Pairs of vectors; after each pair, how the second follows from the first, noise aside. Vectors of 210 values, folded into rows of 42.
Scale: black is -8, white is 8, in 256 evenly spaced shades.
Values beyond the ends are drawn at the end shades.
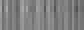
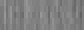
wrapped around, shrunk.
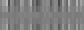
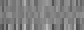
reversed, negated.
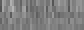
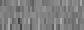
wrapped around, negated, partly zeroed.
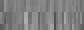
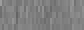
wrapped around, shrunk.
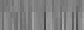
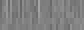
reversed, negated, shrunk.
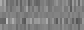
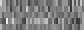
scaled up.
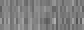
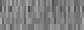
reversed, negated.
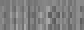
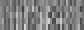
scaled up.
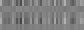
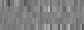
wrapped around, negated, partly zeroed.
